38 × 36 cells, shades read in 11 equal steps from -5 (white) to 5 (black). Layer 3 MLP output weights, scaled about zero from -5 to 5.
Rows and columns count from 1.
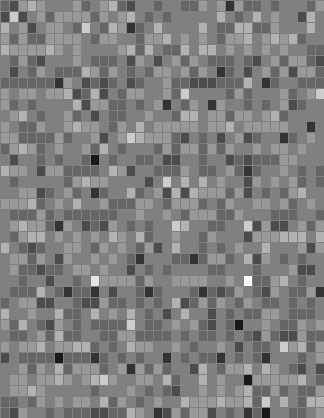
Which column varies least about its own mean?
14
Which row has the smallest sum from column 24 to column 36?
37
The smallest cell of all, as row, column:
26, 28
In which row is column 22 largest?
24
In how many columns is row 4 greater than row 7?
6
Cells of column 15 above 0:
11
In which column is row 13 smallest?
15
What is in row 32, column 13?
1
